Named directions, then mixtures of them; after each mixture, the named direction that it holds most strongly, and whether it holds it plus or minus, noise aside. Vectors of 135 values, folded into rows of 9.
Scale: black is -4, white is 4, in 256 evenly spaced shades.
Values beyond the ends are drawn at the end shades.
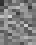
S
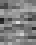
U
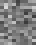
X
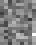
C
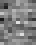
U, plus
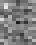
X, plus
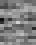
U, plus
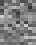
S, plus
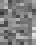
C, plus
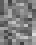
C, plus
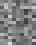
X, plus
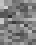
S, minus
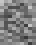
S, minus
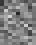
S, plus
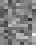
C, plus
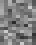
C, minus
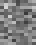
X, plus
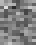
X, plus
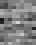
U, plus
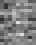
U, plus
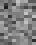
X, minus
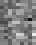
C, plus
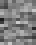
U, plus
